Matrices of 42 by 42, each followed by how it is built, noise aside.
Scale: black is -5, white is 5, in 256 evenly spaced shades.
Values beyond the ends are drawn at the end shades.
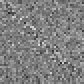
banded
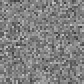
noise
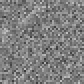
Hankel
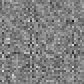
low rank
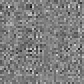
low rank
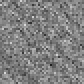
Toeplitz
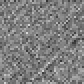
Hankel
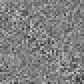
banded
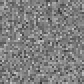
noise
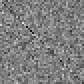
diagonal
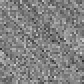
Toeplitz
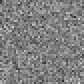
noise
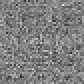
blocks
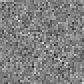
diagonal
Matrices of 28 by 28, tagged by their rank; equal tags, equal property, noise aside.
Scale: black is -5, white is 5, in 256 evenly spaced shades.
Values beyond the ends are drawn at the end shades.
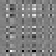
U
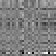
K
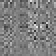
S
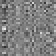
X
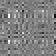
K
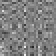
S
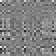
K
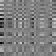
U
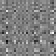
K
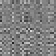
S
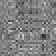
X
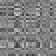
K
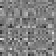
S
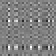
U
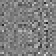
X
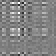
U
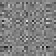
S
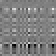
U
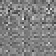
X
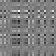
U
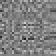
X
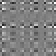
U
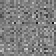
X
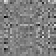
S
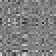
S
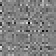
S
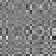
K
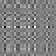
U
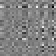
K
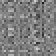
X
